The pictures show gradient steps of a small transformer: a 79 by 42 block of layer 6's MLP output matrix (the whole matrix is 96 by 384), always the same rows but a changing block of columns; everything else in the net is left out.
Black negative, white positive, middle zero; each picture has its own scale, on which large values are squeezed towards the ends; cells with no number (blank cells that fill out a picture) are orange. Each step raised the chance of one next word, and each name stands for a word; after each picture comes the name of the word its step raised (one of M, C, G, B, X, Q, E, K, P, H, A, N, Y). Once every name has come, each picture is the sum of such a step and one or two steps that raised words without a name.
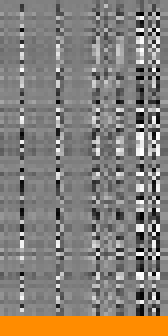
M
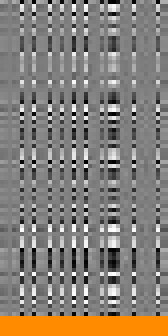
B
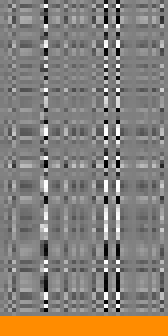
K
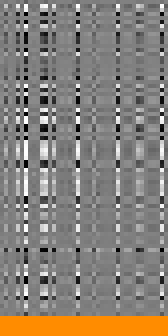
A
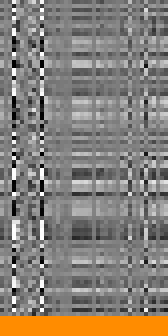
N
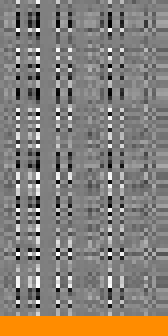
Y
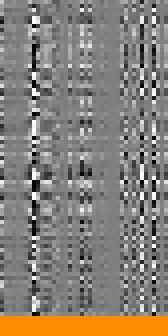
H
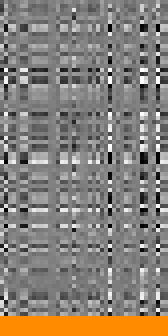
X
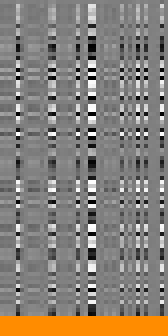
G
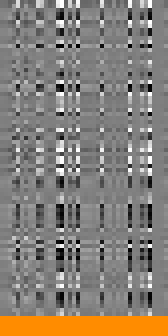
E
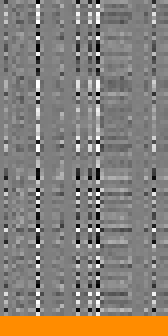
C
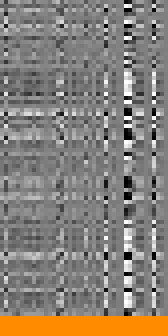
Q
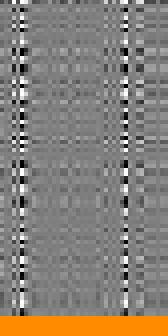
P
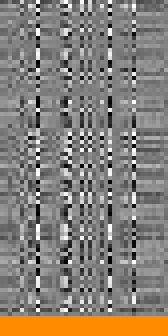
N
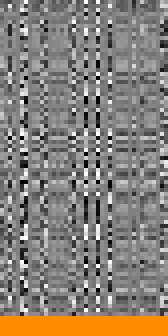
N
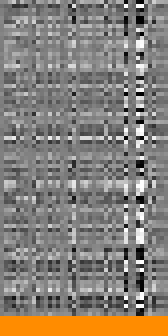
K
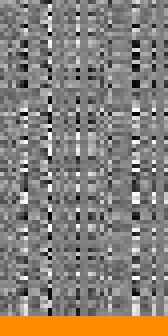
M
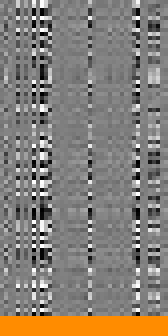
X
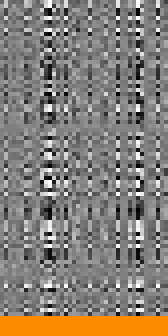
N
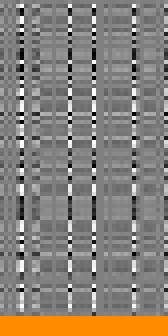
Q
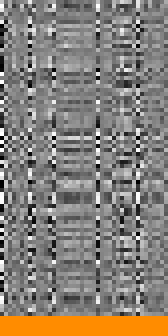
H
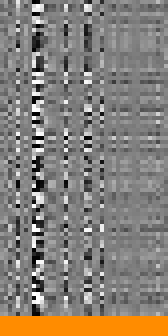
B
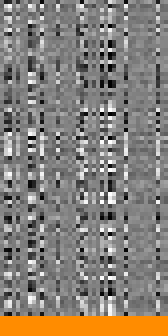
M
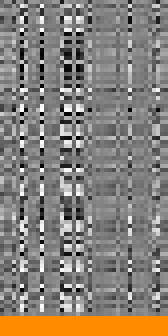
K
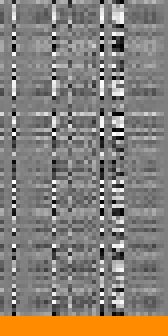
G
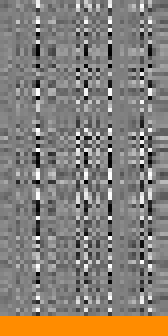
H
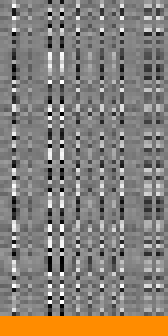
B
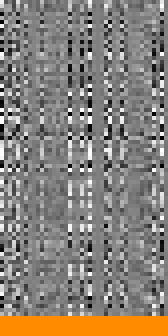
A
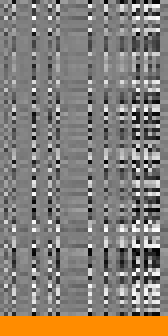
B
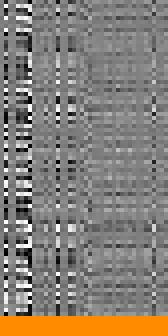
B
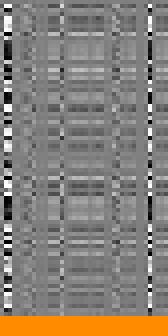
C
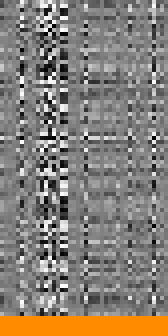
P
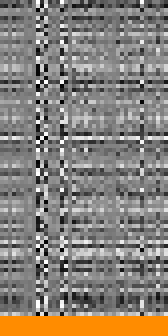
P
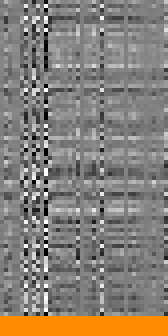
H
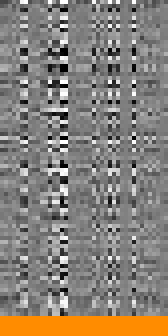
P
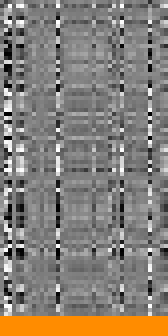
E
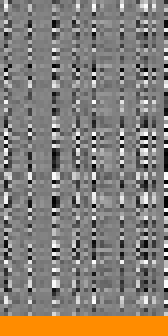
Y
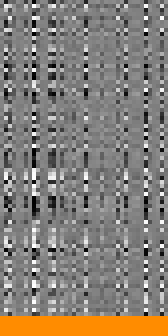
Y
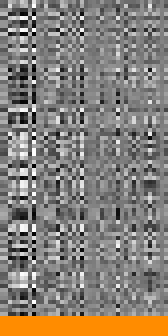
M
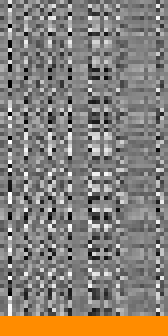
M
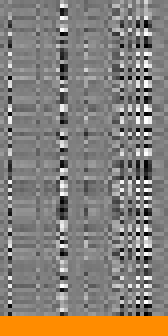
G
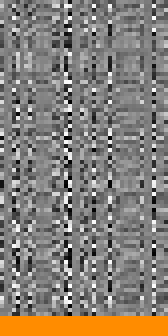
B
